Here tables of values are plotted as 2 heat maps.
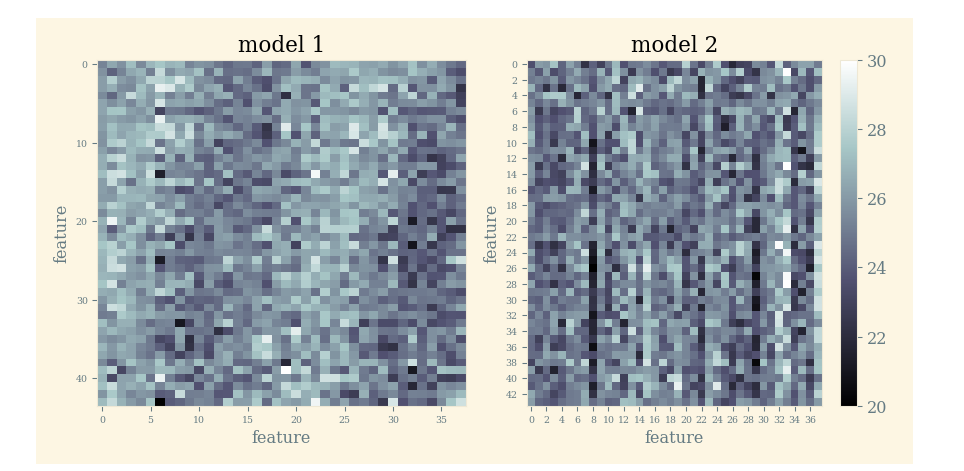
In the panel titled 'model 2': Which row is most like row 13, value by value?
24
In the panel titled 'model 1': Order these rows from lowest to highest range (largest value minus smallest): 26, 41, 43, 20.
26, 41, 20, 43
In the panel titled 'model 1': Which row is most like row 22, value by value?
36
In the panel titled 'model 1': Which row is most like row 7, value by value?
5
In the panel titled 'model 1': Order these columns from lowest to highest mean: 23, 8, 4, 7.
8, 7, 4, 23
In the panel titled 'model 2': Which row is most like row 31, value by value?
27
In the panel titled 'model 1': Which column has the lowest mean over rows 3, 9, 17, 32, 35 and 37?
37
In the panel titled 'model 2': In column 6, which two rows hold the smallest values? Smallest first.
4, 11
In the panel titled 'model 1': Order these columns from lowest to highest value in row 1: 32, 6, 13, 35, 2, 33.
13, 2, 35, 33, 32, 6
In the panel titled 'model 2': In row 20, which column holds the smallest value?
29
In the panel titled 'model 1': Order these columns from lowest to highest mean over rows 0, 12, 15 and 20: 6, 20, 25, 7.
20, 6, 25, 7
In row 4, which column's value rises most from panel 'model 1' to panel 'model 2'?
37
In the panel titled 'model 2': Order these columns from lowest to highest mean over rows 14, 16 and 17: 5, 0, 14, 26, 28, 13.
26, 28, 14, 0, 13, 5
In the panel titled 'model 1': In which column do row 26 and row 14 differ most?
30
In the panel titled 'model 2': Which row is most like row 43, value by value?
18
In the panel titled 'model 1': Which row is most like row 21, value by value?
40
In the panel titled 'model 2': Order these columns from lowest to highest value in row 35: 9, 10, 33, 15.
10, 9, 15, 33
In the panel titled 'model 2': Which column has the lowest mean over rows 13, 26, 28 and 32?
8
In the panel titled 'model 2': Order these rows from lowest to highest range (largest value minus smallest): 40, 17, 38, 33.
17, 40, 33, 38
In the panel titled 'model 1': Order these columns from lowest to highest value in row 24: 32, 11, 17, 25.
32, 11, 17, 25
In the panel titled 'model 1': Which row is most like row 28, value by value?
41
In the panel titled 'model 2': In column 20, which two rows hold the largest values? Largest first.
0, 4
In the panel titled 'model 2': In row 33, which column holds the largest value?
32
